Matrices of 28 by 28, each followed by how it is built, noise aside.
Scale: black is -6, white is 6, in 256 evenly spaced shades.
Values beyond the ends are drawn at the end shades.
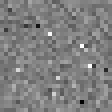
sparse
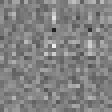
low rank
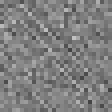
Toeplitz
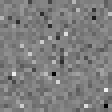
sparse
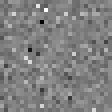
sparse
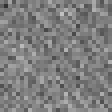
Toeplitz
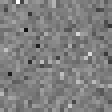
sparse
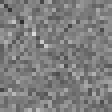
diagonal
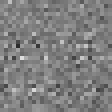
uneven rows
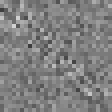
banded
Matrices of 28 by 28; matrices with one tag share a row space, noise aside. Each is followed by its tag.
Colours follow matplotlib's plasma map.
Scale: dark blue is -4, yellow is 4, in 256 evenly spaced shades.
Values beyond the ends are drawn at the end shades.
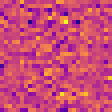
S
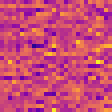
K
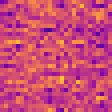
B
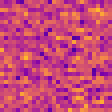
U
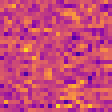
U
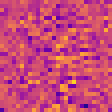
S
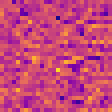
U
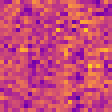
U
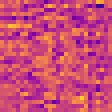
K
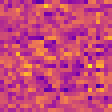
K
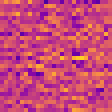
K
